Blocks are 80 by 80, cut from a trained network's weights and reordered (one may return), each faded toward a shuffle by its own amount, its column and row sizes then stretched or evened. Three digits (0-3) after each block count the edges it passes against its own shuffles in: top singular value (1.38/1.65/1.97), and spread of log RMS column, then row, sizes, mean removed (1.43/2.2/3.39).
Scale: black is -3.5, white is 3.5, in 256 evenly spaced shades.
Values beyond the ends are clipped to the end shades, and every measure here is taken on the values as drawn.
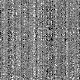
3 2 1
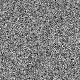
0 0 0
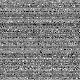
3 0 2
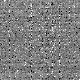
1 2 0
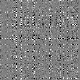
2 3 2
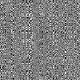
3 3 0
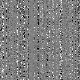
1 3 0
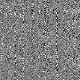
1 2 1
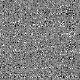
0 2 2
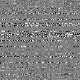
1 0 3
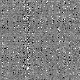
0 2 1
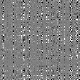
2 3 2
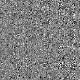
1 2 1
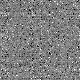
0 1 0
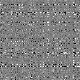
1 2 3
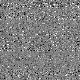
0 0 2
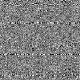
3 0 2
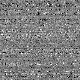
1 0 2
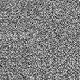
2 0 0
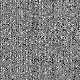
2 0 1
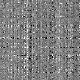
3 2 2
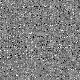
0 0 1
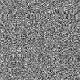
2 0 0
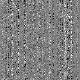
1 3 0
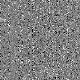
0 2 1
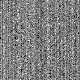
3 1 0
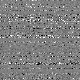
0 0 3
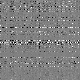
2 1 3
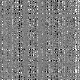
3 3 2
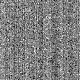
2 0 0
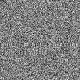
2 0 0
